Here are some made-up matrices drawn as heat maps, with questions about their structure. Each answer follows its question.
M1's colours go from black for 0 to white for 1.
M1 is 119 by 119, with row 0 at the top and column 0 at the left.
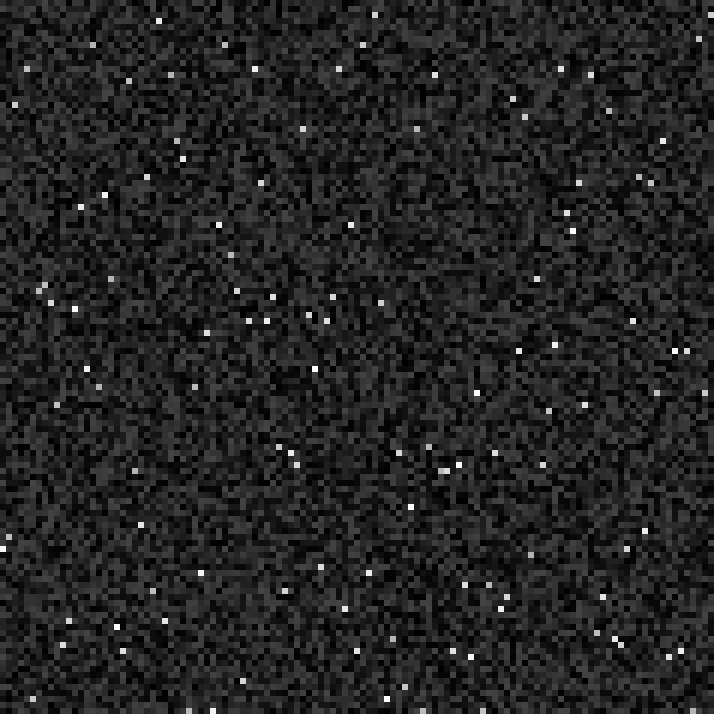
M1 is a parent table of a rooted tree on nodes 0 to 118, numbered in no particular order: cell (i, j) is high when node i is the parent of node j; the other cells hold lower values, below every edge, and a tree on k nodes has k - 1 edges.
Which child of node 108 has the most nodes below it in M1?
75
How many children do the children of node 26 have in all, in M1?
3
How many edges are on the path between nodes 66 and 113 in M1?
3
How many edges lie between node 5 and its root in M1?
8
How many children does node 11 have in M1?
4
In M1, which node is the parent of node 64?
116
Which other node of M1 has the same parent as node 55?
45
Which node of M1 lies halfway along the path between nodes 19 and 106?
23
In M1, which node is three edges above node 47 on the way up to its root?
51
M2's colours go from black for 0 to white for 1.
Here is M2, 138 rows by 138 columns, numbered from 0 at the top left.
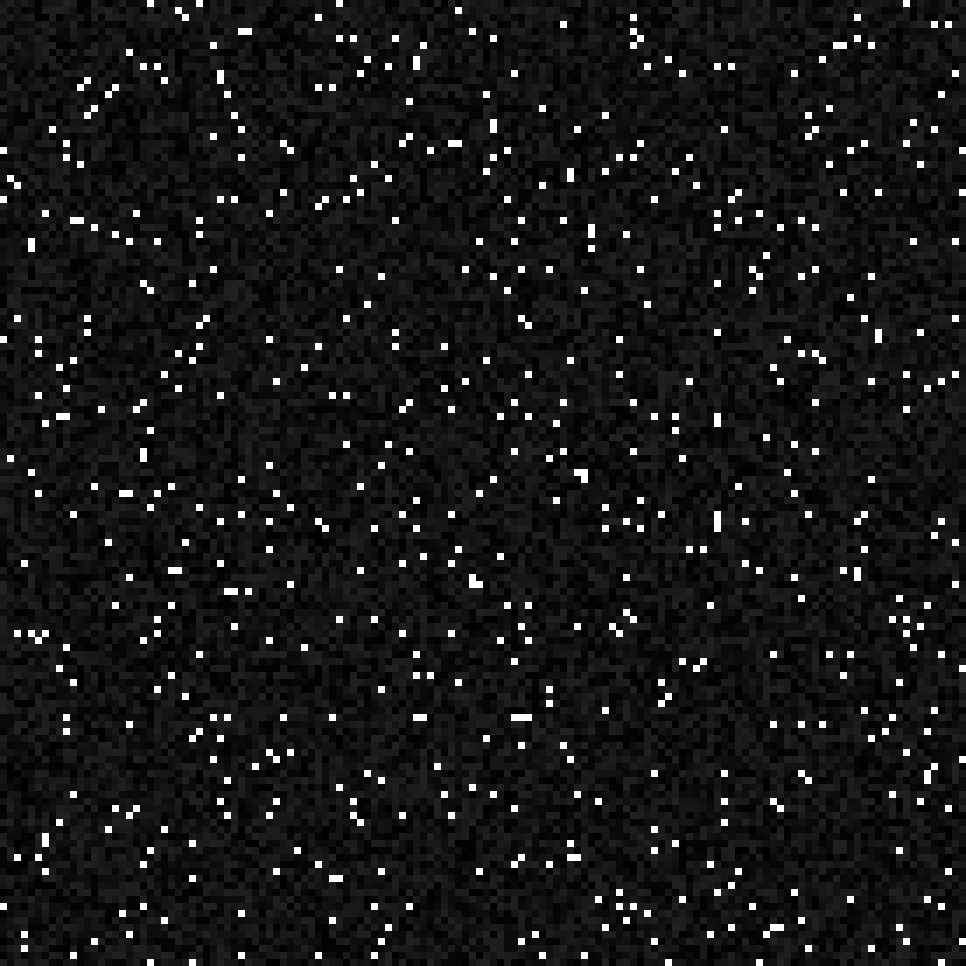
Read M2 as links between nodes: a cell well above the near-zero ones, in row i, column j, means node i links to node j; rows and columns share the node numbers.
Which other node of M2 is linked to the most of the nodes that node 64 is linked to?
node 57
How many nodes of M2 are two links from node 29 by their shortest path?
6
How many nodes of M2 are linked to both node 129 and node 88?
2
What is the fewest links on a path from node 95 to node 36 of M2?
7
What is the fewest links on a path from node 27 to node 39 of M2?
3
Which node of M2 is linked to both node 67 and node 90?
node 4
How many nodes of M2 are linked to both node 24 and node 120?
2
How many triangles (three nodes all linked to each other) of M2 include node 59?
2
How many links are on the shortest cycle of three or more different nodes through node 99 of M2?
8
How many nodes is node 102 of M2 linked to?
11
